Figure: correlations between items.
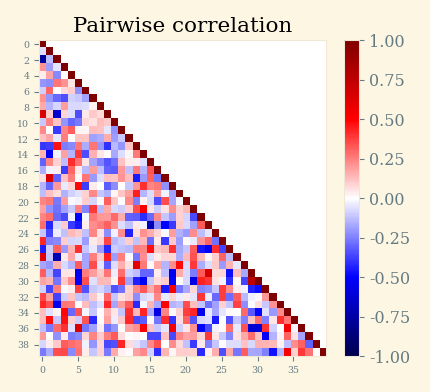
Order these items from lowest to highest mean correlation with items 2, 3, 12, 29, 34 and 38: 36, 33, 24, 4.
24, 4, 33, 36
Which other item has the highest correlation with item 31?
18
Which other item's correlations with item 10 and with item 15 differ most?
23
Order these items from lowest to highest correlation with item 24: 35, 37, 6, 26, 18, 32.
35, 32, 6, 37, 18, 26
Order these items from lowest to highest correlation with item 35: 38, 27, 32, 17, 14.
14, 27, 32, 38, 17
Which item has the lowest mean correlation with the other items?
2
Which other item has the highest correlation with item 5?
36
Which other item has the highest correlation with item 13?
28
